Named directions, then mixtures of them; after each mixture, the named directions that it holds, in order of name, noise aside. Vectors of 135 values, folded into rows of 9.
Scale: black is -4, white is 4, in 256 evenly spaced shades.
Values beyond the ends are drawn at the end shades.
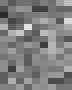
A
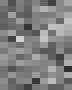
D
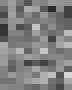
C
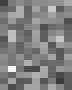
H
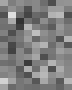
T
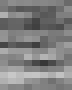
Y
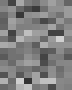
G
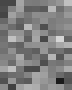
A, G, H.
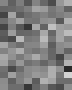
C, D.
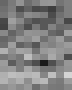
C, G, Y.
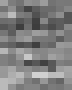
T, Y.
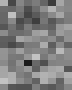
D, T, Y.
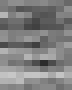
Y.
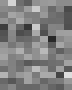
A, C, G.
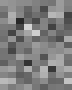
D, T.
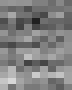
T, Y.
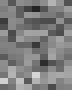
G, Y.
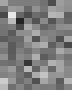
T.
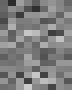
G.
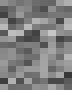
A, G.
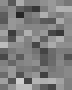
G.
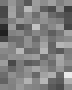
C.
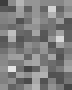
H.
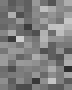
D.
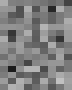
H.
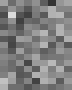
D, T.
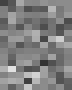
G, H, Y.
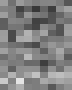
G, H, Y.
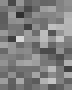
D, G.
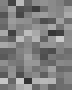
G.
